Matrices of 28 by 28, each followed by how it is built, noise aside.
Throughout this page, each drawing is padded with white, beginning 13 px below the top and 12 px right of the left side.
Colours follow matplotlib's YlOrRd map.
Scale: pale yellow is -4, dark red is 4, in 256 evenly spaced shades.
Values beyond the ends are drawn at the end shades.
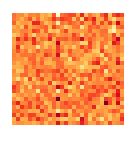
uneven columns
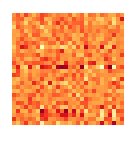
low rank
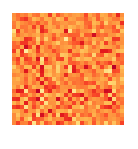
low rank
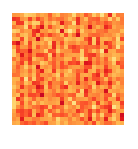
blocks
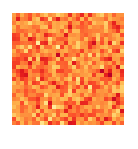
blocks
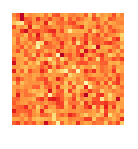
banded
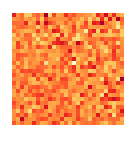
upper triangular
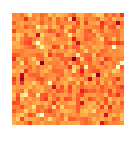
sparse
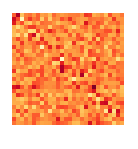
banded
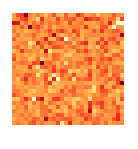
sparse
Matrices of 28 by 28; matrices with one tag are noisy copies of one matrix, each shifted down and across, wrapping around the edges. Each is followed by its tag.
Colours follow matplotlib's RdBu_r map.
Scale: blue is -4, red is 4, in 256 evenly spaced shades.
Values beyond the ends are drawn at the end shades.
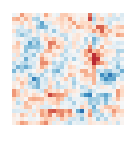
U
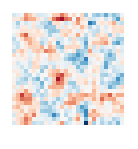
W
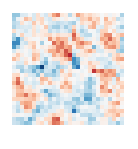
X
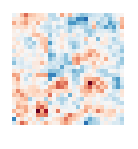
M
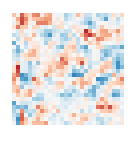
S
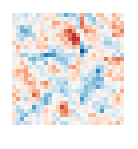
X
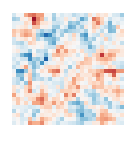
U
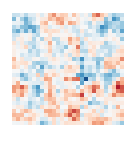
M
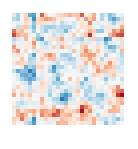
W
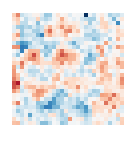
M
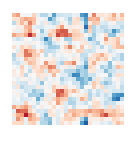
W
